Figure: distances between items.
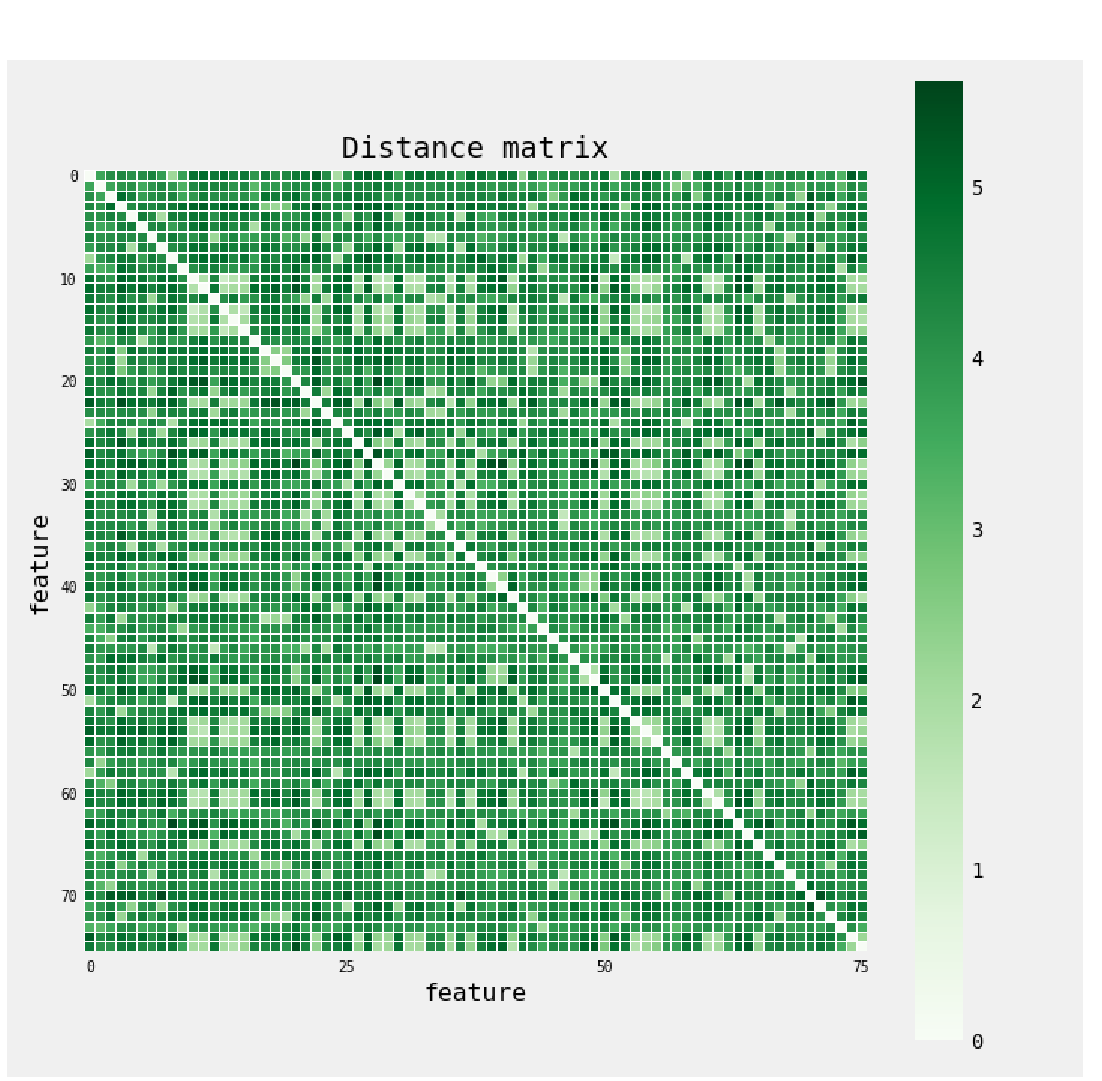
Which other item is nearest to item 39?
64
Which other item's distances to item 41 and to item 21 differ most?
14
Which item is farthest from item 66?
63
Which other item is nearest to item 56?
47
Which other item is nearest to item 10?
13
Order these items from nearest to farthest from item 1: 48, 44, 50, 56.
44, 56, 48, 50
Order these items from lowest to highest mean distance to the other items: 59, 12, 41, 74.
41, 74, 12, 59
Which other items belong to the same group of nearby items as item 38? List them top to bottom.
27, 63
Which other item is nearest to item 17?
43
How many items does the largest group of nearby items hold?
23
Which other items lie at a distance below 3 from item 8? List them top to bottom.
0, 24, 42, 51, 58
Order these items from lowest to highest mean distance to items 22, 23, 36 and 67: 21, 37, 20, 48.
21, 37, 48, 20
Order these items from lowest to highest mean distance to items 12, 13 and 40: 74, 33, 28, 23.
33, 23, 74, 28
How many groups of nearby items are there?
12
